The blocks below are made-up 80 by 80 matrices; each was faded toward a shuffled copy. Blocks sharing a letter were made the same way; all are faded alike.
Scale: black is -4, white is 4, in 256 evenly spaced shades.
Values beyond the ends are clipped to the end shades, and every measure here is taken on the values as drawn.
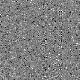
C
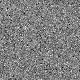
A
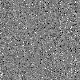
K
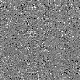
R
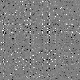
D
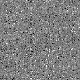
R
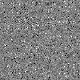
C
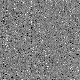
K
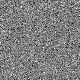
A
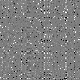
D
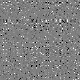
D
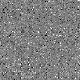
R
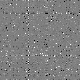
D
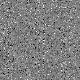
K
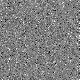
K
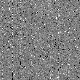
K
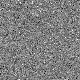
A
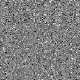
R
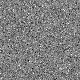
A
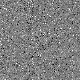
K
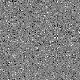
R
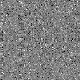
R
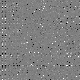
D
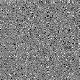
R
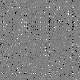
D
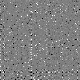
D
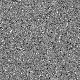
A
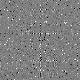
D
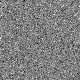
A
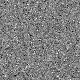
A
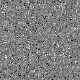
C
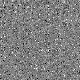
C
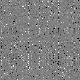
D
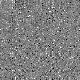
C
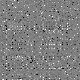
D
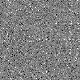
C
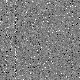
K
